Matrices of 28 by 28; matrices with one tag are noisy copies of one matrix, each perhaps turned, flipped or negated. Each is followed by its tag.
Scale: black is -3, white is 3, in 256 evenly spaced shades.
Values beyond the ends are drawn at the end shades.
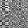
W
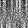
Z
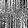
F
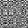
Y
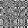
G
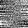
F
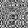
Y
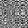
Y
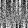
Z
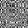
Y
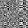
W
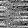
Z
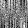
F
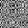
Y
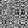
Y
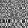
W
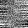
F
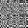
G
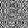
Y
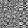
W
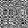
Y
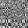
W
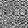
Y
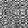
Y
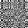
G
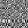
W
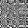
G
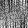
F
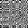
G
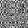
Y
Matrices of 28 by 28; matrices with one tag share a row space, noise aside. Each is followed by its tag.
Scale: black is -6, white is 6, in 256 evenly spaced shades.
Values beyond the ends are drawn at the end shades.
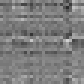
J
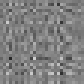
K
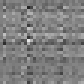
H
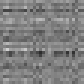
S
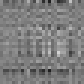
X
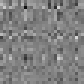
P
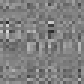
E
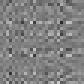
K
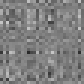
E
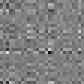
E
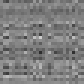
S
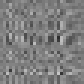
K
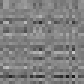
S
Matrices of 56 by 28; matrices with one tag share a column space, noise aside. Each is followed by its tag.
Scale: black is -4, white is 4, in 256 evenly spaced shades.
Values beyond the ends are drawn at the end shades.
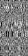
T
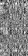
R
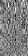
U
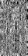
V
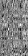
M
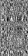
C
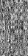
V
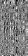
V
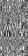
T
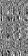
C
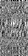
T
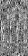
V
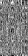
V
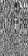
U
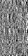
V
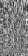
U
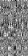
T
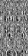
C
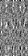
T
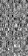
M
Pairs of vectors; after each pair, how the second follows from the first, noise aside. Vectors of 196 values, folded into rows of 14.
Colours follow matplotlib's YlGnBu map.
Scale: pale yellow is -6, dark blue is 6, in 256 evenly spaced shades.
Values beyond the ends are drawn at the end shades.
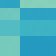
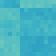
shrunk.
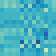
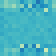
partly zeroed.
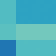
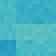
shrunk.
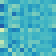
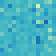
wrapped around, partly zeroed.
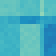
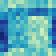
wrapped around, scaled up.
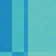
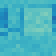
wrapped around, partly zeroed.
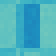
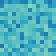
shuffled.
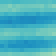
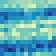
wrapped around, scaled up.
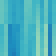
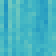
reversed, shrunk.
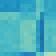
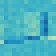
wrapped around, partly zeroed.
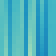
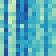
wrapped around, scaled up.
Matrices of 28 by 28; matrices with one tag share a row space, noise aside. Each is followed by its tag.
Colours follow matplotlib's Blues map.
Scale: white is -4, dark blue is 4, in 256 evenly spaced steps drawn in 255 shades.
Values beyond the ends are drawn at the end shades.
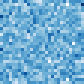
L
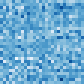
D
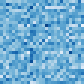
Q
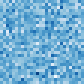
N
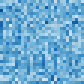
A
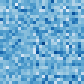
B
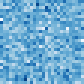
L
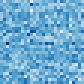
Q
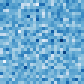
B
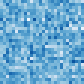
Q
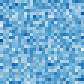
L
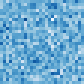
N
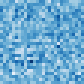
D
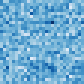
Q
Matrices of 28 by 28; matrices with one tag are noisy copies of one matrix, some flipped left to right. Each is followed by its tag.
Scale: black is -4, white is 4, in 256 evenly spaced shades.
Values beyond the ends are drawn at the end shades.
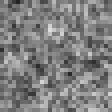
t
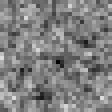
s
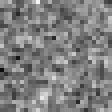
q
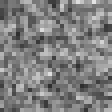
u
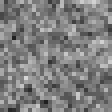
u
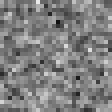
q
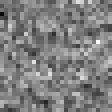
u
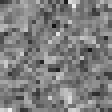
q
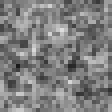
t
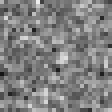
q
